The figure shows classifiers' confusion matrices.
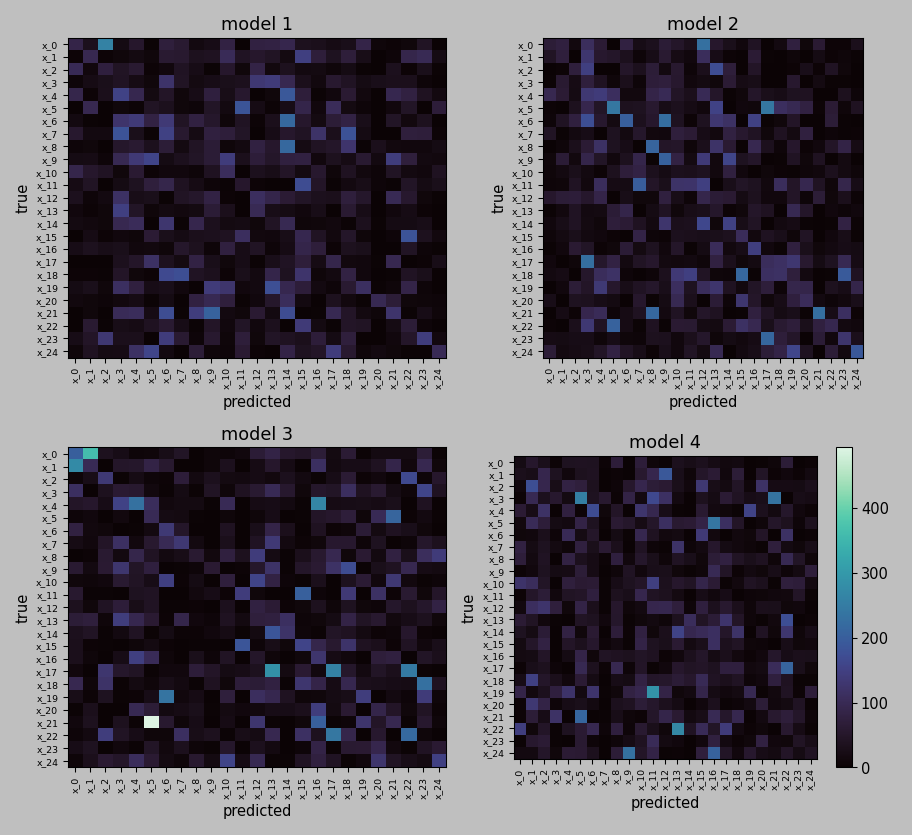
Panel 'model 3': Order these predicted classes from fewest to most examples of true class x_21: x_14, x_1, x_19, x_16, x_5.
x_14, x_1, x_19, x_16, x_5
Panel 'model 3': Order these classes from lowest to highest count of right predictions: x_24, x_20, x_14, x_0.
x_20, x_14, x_24, x_0
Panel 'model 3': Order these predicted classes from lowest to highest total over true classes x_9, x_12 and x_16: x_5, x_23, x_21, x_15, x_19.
x_19, x_15, x_23, x_21, x_5
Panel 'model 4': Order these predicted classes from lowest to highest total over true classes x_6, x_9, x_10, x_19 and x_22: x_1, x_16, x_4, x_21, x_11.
x_21, x_1, x_16, x_4, x_11
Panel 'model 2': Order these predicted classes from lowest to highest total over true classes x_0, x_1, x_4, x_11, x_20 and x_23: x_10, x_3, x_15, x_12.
x_15, x_10, x_3, x_12
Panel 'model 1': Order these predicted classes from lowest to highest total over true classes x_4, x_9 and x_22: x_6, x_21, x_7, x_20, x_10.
x_20, x_7, x_6, x_10, x_21
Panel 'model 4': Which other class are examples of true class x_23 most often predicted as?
x_11
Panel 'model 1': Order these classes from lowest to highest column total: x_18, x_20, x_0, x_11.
x_20, x_0, x_11, x_18
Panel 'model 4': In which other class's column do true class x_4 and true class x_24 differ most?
x_9
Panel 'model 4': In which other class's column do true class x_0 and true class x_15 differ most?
x_16
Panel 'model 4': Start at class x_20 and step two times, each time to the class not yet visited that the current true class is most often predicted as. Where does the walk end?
x_12
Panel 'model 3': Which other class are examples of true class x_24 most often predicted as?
x_10
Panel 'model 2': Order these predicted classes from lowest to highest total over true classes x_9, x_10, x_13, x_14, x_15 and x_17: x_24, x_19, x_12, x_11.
x_24, x_11, x_19, x_12
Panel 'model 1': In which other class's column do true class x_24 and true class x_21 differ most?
x_9
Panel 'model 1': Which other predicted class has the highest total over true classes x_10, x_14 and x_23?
x_6
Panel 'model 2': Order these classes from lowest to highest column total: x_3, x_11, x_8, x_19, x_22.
x_22, x_11, x_8, x_19, x_3
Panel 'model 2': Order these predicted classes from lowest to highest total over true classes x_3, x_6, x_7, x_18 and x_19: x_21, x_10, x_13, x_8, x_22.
x_21, x_22, x_8, x_13, x_10
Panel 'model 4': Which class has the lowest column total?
x_7
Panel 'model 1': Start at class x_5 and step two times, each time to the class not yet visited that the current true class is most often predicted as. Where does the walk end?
x_15
